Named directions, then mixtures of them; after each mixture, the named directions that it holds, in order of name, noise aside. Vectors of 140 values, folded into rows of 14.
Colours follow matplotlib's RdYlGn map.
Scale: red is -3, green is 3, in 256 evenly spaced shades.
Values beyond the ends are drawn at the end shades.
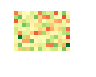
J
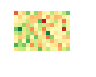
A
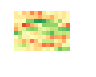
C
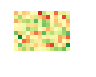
C, J.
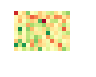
A.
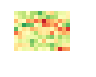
C.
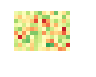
A, C, J.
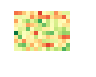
A, C, J.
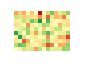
A, C, J.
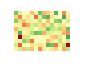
J.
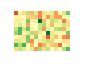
A, C.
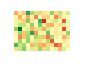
A.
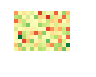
J.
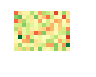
J.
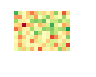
A, C, J.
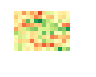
C.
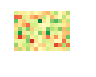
A, C, J.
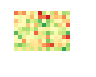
A, C, J.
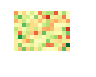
J.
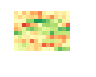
C.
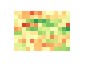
C.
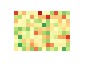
A, C, J.
